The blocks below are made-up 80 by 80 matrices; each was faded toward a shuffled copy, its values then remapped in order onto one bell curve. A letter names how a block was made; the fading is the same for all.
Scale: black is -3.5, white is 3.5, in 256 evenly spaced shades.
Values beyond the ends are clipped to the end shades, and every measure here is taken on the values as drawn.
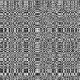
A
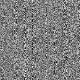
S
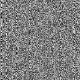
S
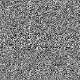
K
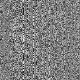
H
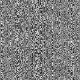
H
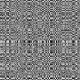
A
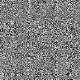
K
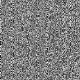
S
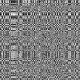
A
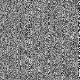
H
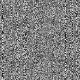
S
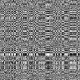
A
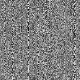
H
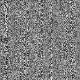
H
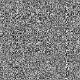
K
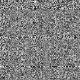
K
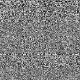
K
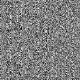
S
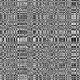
A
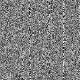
H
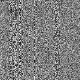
H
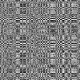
A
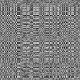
A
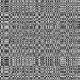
A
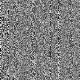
S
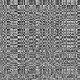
A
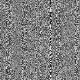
H
